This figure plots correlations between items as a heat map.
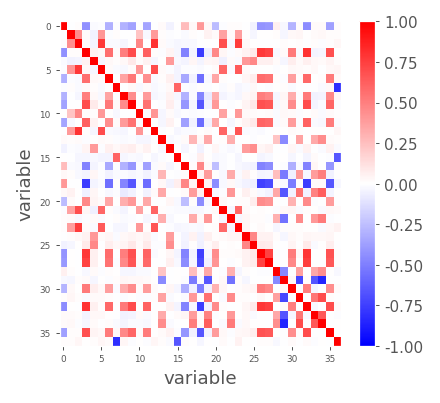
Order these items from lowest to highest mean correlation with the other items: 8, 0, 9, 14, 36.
0, 36, 14, 8, 9
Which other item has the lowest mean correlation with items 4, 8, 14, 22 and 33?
29
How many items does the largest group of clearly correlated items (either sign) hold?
14
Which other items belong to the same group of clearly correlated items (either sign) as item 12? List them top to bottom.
1, 2, 5, 10, 21, 23
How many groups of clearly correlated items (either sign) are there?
5
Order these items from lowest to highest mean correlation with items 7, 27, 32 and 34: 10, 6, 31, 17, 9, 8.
10, 17, 31, 8, 6, 9
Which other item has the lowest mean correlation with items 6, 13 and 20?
18
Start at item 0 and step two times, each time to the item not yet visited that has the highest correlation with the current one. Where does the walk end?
16
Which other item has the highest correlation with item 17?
34
